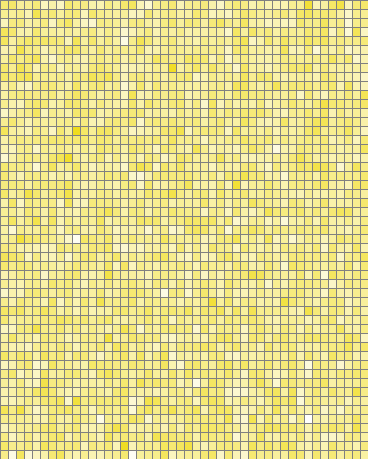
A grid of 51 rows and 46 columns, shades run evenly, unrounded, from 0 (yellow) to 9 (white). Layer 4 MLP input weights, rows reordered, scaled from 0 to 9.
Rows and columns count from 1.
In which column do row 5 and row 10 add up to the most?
16
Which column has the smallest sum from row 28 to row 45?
37
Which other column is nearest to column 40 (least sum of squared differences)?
45
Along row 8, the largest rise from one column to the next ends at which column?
23
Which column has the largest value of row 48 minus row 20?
31
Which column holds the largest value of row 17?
35
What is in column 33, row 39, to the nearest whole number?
6
